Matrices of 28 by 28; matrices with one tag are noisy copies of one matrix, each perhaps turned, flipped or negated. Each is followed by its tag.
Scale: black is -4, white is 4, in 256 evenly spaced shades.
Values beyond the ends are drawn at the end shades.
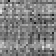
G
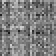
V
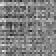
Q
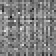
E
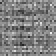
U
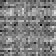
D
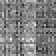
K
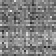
V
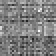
K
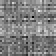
K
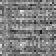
U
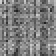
D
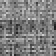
K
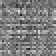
E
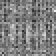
U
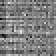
Q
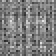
U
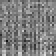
Q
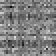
D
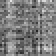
G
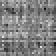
G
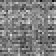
V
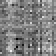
G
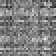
D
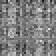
D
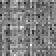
V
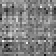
G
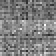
K
